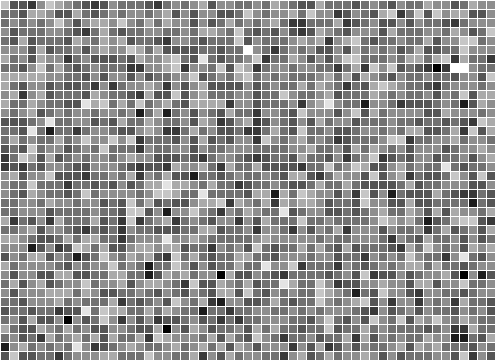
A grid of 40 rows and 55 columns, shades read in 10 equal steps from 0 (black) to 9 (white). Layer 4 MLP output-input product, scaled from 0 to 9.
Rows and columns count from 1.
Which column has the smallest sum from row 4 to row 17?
29
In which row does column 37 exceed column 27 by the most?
36
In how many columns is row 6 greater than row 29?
20
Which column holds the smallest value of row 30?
17
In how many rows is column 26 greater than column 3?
17
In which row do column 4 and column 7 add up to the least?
28
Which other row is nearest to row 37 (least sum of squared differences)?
1
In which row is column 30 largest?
30
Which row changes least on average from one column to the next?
27
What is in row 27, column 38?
4
